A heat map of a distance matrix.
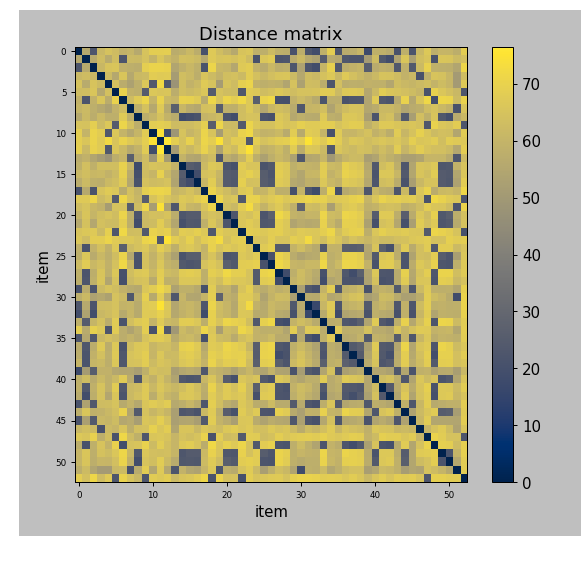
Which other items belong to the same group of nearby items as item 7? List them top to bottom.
13, 19, 30, 51
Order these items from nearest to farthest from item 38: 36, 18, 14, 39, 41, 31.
41, 36, 39, 31, 14, 18
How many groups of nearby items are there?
8
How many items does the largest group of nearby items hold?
12
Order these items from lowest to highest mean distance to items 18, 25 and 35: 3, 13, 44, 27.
44, 13, 3, 27
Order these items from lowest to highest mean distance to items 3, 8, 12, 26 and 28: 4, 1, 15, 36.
15, 4, 1, 36
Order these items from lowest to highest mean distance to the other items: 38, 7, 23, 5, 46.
38, 7, 5, 46, 23
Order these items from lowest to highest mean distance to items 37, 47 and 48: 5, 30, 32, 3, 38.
38, 5, 32, 3, 30
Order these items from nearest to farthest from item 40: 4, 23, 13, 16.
16, 13, 4, 23
